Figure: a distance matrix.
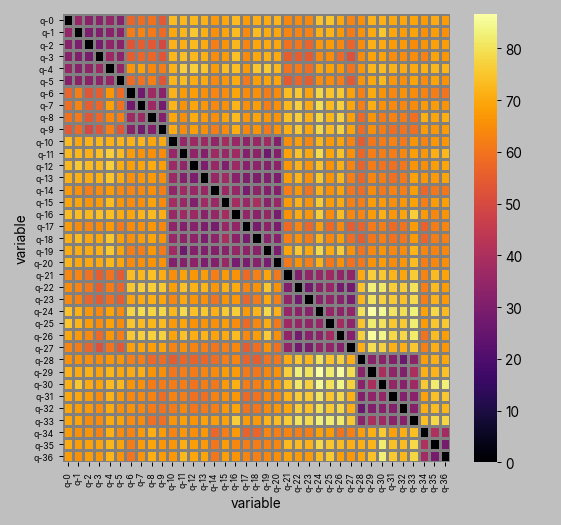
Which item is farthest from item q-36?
q-30
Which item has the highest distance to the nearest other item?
q-34
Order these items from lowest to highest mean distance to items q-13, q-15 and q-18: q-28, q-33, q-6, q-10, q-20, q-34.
q-20, q-10, q-28, q-34, q-6, q-33
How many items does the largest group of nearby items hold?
11
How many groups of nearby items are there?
6
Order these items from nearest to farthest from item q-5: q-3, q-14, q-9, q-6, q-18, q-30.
q-3, q-9, q-6, q-14, q-18, q-30
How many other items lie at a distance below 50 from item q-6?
3
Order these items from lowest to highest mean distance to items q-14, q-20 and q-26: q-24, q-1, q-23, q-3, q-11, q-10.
q-10, q-11, q-23, q-24, q-3, q-1
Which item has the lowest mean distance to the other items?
q-17
